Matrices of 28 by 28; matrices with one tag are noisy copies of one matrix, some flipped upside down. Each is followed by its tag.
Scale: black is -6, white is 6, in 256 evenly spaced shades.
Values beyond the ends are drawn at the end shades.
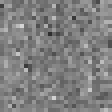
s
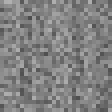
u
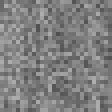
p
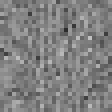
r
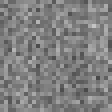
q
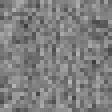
r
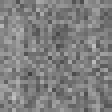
p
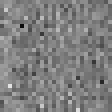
r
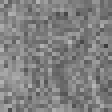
p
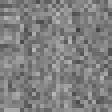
u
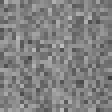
u
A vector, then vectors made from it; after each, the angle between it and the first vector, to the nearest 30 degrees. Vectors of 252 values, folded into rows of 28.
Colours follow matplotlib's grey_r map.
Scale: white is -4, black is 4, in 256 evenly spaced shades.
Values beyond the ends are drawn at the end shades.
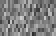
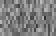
120 degrees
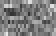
60 degrees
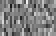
120 degrees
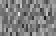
120 degrees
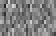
120 degrees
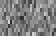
150 degrees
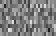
120 degrees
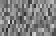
150 degrees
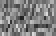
150 degrees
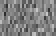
150 degrees
